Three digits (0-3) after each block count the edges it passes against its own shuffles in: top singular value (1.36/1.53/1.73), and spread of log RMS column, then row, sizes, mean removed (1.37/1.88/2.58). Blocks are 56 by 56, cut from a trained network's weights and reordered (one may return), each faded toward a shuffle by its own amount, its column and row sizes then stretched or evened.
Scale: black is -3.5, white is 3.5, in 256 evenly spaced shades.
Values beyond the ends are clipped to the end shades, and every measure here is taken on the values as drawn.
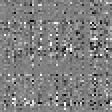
0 3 3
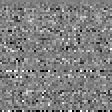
2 0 3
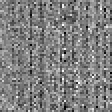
3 2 0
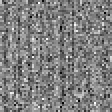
2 0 0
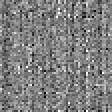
2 1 2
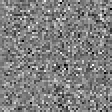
0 2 1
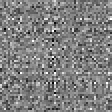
2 2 2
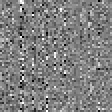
1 3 0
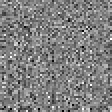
1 2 0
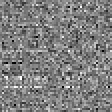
3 1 2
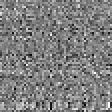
3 2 2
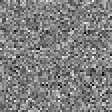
2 1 1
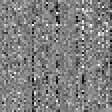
1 3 0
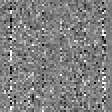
1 3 0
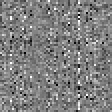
0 3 0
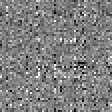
1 3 2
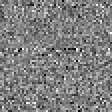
2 0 2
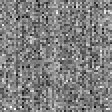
2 0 0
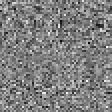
2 0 2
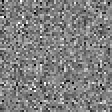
1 2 1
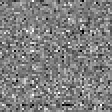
0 2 2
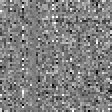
0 3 1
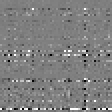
3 1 3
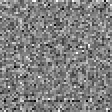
1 0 1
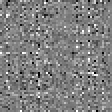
0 3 2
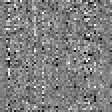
0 3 1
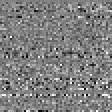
0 0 3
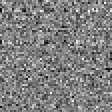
2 0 2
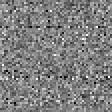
0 0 2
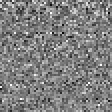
2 0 2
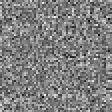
2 0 1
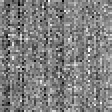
3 2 0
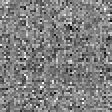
1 2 0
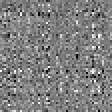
2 3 2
